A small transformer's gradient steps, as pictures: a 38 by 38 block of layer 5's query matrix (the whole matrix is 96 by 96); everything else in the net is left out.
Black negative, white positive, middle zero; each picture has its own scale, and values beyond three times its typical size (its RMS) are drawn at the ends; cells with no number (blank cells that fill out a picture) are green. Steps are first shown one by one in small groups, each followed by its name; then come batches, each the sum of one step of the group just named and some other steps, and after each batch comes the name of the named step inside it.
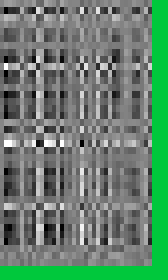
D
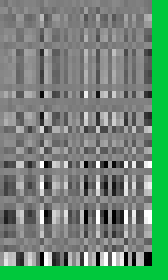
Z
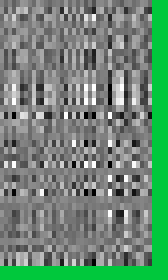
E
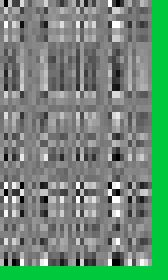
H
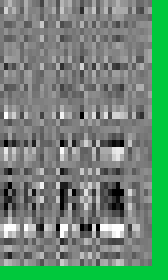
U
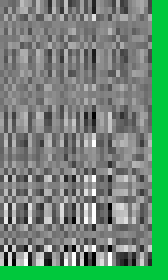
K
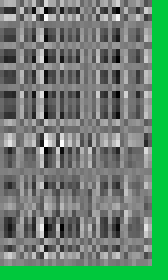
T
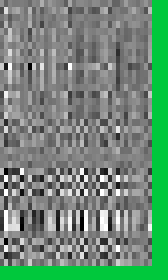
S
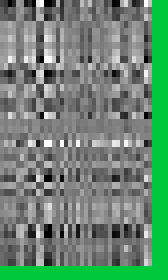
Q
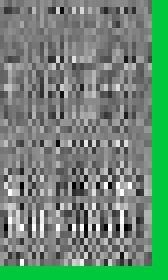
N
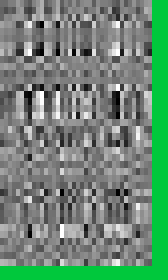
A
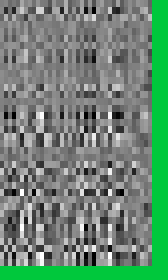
K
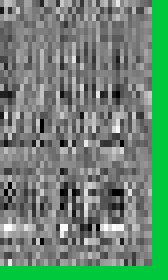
U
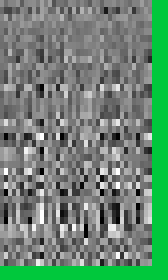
N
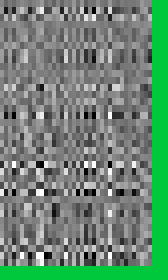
E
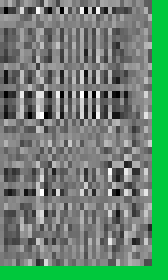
D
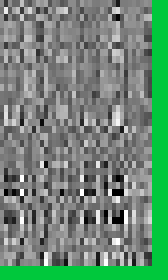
Z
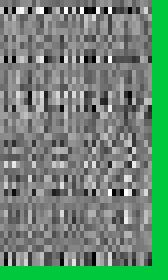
E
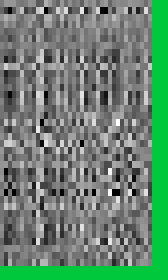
D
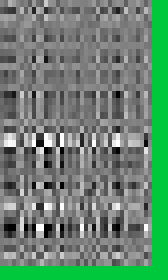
T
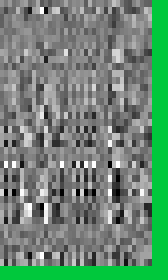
E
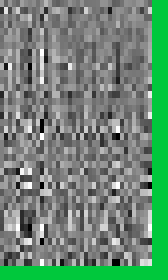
S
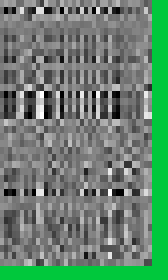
T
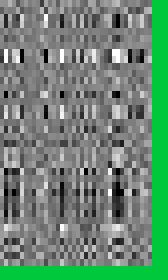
U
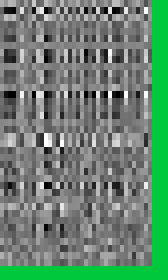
T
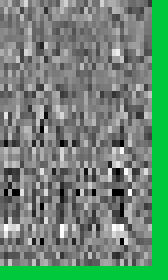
U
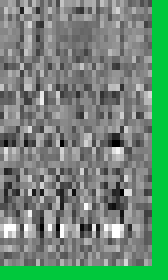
U
